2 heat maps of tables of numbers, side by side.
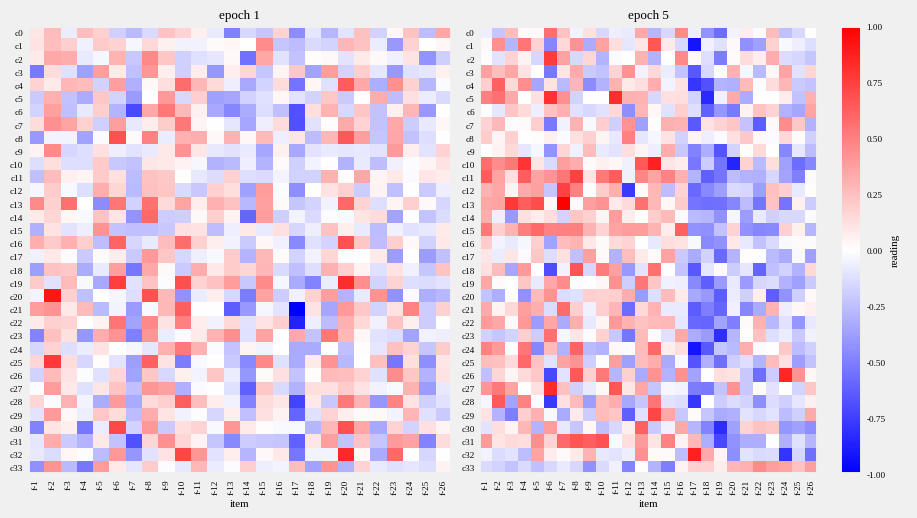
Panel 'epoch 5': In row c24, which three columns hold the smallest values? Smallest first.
f-17, f-18, f-5
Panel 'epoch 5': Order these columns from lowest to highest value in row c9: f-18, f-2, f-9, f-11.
f-18, f-11, f-2, f-9
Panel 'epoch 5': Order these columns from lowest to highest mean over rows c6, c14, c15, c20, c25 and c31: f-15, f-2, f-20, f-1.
f-20, f-2, f-15, f-1
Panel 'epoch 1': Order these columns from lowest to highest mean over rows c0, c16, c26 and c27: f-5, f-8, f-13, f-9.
f-13, f-5, f-8, f-9
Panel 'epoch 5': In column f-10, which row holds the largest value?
c31
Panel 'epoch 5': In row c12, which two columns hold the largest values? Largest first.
f-7, f-8
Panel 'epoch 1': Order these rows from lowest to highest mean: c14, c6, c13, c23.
c6, c14, c23, c13
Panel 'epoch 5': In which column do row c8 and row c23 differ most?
f-12
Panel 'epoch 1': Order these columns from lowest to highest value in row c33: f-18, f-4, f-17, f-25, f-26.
f-4, f-18, f-25, f-26, f-17
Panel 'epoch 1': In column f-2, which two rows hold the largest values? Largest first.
c20, c25
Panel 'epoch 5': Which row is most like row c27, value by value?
c5
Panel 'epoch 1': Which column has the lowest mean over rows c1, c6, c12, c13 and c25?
f-17
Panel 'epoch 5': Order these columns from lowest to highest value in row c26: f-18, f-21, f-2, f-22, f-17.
f-22, f-17, f-21, f-18, f-2
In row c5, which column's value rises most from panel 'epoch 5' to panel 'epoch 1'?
f-18
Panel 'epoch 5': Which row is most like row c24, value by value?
c4
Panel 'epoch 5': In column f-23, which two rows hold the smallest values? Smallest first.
c20, c15
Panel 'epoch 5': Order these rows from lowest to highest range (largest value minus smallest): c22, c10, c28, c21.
c22, c21, c28, c10
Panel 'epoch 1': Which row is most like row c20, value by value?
c25
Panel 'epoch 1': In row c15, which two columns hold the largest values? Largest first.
f-5, f-19
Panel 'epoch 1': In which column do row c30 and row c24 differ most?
f-20
